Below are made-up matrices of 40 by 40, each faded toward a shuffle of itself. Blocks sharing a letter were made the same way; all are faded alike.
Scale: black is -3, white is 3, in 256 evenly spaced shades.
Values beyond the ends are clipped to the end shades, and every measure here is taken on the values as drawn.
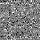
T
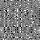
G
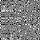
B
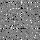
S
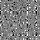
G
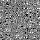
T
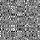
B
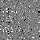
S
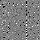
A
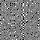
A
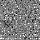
T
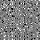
A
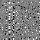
G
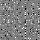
A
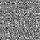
B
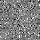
T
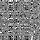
B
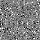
T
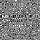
B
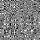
B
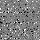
S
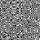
B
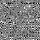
B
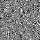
T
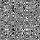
G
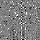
A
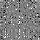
A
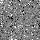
S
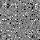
T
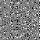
G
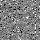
T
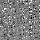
T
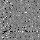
S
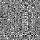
B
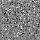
S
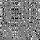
G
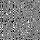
G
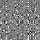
A
